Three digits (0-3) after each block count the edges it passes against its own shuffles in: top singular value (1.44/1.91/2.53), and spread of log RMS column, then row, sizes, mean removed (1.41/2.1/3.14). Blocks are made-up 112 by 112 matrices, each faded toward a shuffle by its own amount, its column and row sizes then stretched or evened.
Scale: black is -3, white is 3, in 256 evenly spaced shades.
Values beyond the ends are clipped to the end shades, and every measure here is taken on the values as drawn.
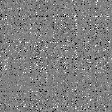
0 2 2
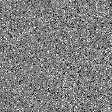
0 1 0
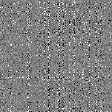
2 3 2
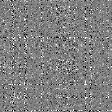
2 3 2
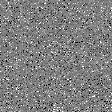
0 1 2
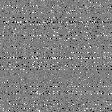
2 1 3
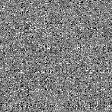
1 1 2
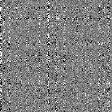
2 3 2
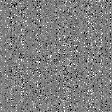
1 3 0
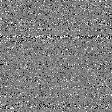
0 1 3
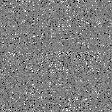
0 2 2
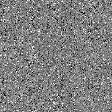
1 2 0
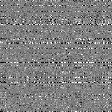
3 1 3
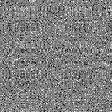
3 0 0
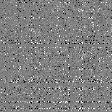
2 2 3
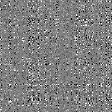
2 3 2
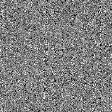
0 2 1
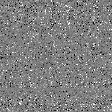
1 1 2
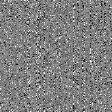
0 3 0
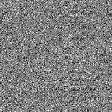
2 0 1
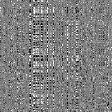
3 3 1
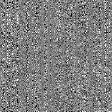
1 3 1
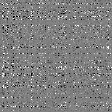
1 2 3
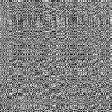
3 1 3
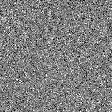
1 0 0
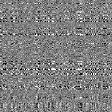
3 2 3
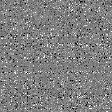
1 2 2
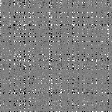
2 3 3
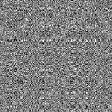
3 2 2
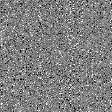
1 2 0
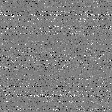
0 0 3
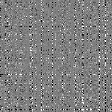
3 3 2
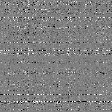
2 2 3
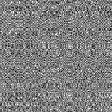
3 0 1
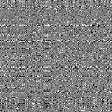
3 0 3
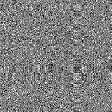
3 1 0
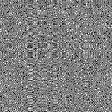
3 0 0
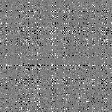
2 3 3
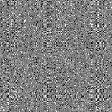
3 2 1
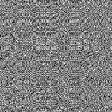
3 1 0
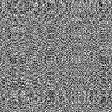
3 1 0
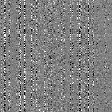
3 3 0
